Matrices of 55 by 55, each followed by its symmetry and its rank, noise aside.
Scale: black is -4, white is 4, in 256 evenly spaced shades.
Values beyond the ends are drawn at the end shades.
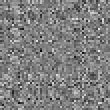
antisymmetric, rank eight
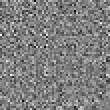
antisymmetric, rank twelve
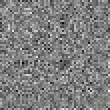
symmetric, rank eight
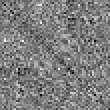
symmetric, rank twelve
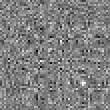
symmetric, rank six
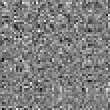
no symmetry, rank eight
